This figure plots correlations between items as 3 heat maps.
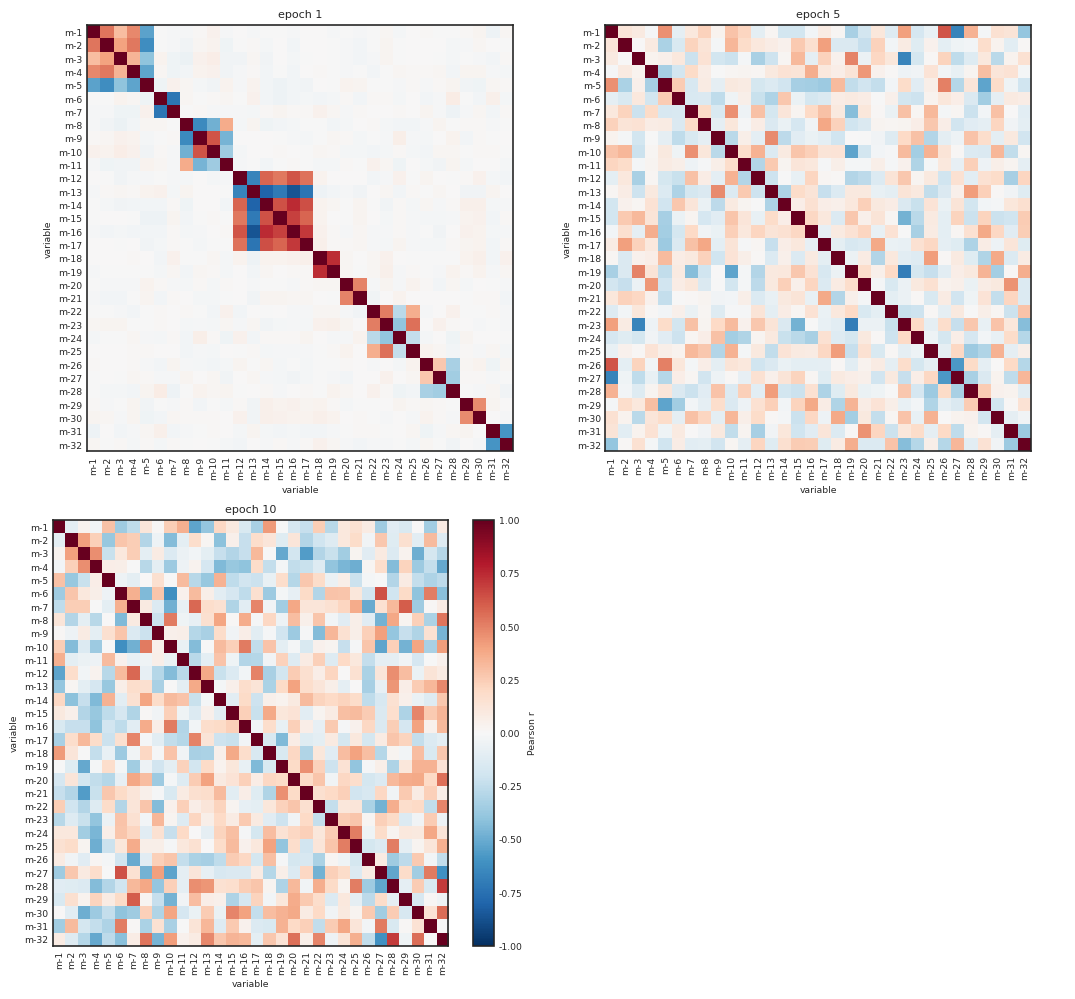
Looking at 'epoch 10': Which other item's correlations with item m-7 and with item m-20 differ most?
m-30
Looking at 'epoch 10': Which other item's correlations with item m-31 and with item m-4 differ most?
m-24
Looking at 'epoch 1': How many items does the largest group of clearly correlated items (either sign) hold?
6
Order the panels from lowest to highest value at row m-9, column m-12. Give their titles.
epoch 10, epoch 5, epoch 1
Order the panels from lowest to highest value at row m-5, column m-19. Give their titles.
epoch 5, epoch 1, epoch 10
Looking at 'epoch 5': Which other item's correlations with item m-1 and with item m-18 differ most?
m-27
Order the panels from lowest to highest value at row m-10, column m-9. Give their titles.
epoch 5, epoch 10, epoch 1
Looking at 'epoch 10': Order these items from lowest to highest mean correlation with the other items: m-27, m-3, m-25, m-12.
m-3, m-27, m-12, m-25
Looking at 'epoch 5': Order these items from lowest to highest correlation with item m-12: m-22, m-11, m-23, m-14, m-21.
m-11, m-21, m-14, m-22, m-23
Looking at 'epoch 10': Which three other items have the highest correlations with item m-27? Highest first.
m-6, m-31, m-9
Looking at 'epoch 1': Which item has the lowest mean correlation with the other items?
m-13
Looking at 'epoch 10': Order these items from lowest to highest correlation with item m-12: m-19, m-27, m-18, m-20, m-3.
m-18, m-19, m-3, m-27, m-20
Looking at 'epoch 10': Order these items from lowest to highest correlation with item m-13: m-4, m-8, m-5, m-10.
m-5, m-4, m-10, m-8
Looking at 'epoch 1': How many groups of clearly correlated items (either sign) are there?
10
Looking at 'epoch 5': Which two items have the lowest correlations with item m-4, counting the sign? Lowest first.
m-5, m-6
